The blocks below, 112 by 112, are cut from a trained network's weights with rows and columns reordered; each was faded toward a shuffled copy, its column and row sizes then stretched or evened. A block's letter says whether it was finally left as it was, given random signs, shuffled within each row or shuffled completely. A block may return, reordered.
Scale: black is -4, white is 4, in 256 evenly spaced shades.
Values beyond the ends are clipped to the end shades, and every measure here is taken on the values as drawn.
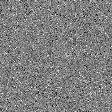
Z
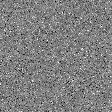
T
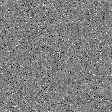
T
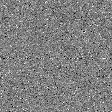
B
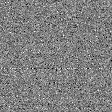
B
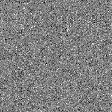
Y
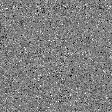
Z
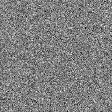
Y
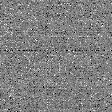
Y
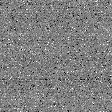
B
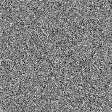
Z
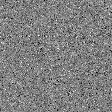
B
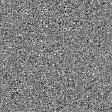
Z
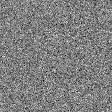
T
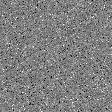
T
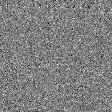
Z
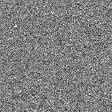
B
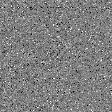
Z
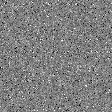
B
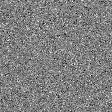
B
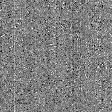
Y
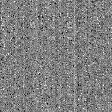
Y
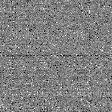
Y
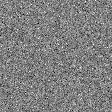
T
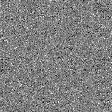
Y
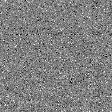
Z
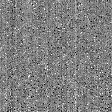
Y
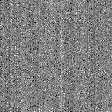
Y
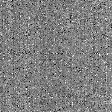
Y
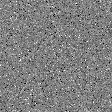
T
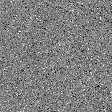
T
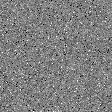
T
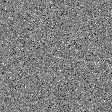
T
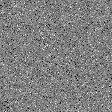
T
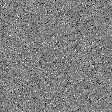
B
